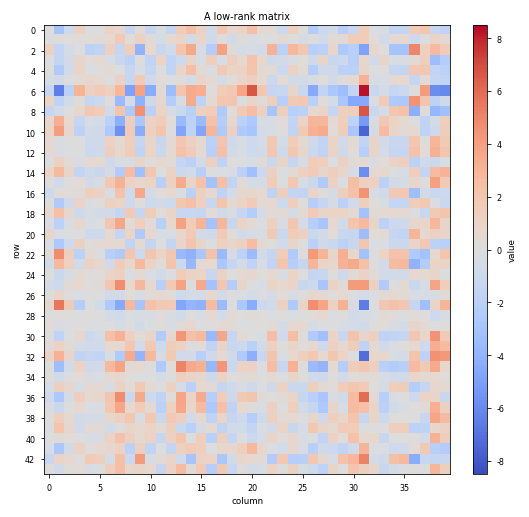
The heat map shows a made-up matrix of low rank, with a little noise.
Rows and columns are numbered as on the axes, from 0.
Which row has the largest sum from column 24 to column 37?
23
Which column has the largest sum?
38
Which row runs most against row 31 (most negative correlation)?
3
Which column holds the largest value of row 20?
36
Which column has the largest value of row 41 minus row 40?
20
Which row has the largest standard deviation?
6
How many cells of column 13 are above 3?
7
